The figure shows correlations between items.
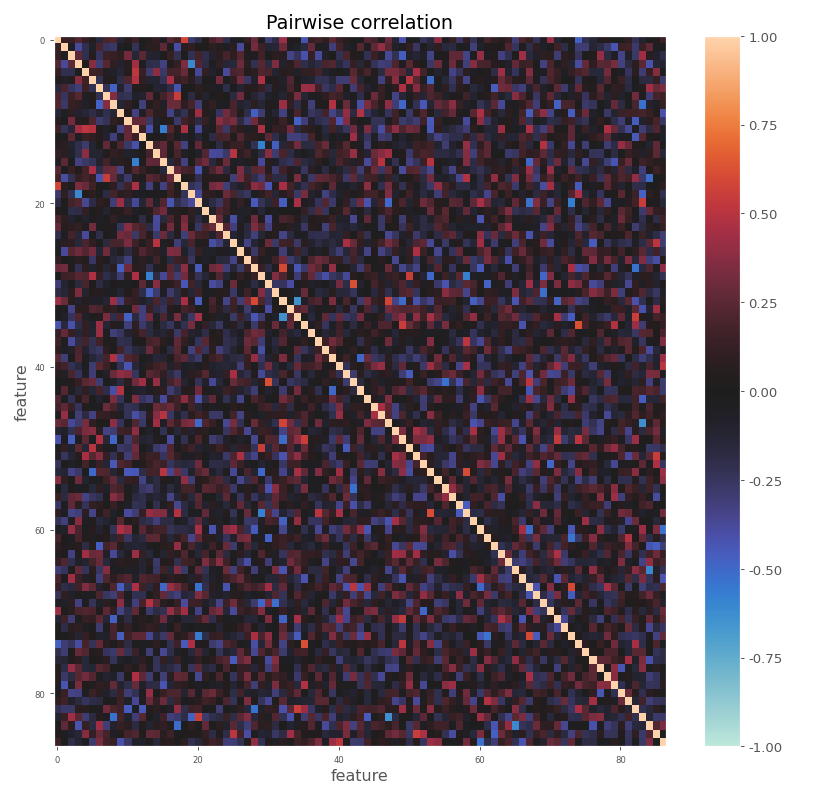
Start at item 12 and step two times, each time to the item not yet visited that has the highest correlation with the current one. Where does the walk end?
30
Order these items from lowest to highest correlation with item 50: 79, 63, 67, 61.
61, 63, 67, 79
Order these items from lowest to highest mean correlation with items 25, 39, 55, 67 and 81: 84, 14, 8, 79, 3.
84, 3, 14, 79, 8
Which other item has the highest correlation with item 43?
9
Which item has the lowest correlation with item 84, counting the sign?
65
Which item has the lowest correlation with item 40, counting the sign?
10
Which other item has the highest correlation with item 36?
6
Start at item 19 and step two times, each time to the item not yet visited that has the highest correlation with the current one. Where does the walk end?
35
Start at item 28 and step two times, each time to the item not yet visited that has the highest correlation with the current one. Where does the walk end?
47
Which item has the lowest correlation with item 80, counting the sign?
77
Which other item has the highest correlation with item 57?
68
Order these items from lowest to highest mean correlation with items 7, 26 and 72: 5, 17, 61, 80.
80, 5, 61, 17
